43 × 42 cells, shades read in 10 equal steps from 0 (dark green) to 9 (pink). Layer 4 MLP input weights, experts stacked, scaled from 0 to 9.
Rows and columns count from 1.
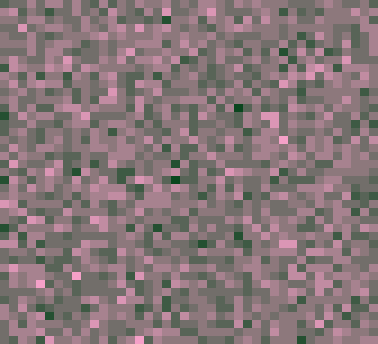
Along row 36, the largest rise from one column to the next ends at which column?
20
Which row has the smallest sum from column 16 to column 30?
31
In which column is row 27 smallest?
40
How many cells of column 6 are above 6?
3
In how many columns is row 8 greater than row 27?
21
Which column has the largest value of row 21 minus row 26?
13
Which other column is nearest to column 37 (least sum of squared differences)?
30
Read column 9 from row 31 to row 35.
4 7 4 4 9
